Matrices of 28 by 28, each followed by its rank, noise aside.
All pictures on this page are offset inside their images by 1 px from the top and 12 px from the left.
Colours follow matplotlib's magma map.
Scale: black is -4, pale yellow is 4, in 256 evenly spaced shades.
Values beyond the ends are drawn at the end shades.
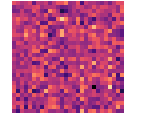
four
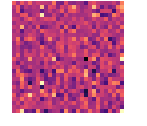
five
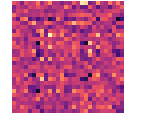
four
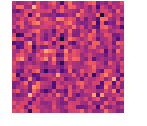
six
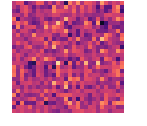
four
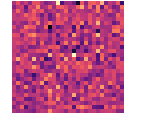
six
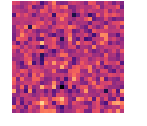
six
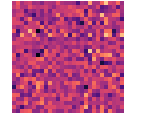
six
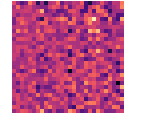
five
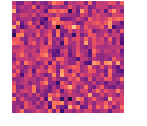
seven
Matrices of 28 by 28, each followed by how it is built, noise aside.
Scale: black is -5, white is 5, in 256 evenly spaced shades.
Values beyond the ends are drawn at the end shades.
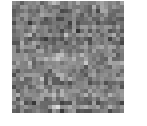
blocks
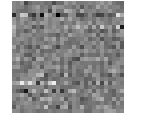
uneven rows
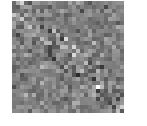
banded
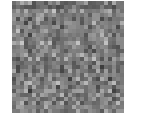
repeating columns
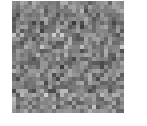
repeating columns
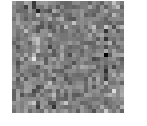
uneven columns
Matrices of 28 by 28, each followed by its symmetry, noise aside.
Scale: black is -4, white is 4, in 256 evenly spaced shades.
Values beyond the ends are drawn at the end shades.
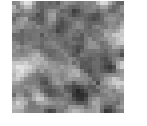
no symmetry.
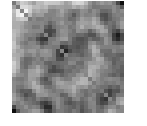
symmetric.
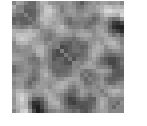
symmetric.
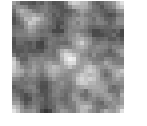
symmetric.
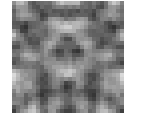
mirrored left to right.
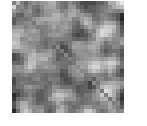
no symmetry.
